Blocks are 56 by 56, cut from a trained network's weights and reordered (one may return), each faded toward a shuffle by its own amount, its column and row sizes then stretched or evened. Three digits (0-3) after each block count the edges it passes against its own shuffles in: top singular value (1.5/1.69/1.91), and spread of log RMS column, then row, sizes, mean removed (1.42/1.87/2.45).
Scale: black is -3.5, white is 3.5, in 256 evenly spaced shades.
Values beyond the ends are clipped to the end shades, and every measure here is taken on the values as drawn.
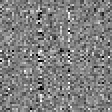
3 3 1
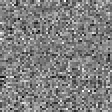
2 0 2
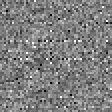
1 0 1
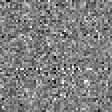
2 0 1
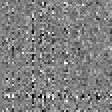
0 3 2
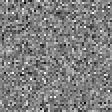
0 1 1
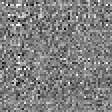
2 1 2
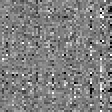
1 3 2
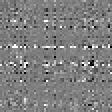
3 3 3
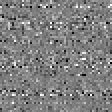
1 1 3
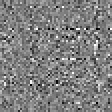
3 2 2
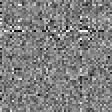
3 1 2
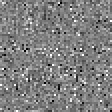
0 1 2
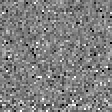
0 0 1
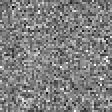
0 1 0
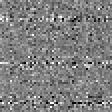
2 1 3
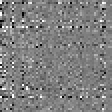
3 3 2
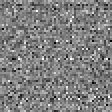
1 1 2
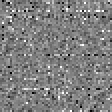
1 1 2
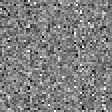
2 2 0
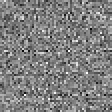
2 0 1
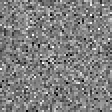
1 0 0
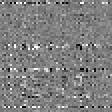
3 2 3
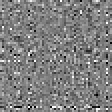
3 3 2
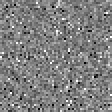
0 0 0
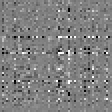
1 3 3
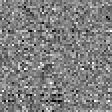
2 2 2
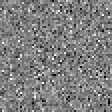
0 1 0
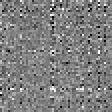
2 3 2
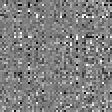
3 3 2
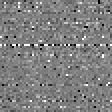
2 0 3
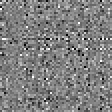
2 2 1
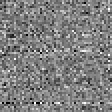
3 1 2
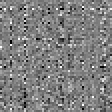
1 3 2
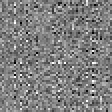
3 3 1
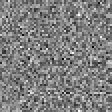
3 0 0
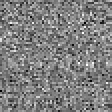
2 0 0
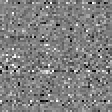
1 1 3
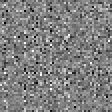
0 2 2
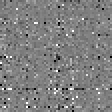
1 2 2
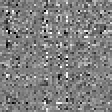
0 3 3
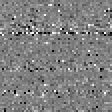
1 0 3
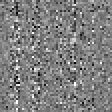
1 3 0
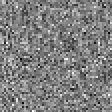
2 1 0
